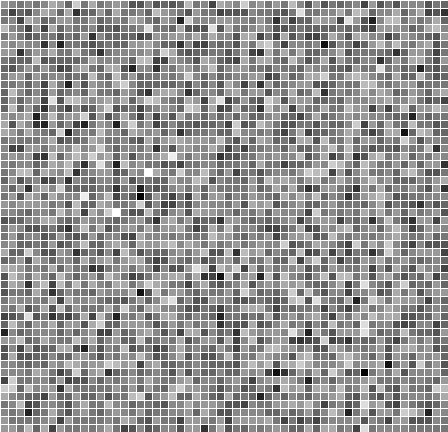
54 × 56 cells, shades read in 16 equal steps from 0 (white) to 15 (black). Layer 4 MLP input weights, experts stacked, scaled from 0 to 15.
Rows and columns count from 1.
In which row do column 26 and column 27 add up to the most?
35
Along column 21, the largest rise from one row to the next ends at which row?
8
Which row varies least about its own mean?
30
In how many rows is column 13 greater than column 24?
23
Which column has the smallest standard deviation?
32
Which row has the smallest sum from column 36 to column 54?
46
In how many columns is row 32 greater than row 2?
24
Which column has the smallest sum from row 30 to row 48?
2
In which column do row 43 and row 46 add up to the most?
49
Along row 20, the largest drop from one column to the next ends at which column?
7
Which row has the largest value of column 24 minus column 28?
25
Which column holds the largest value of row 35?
28
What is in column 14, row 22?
6
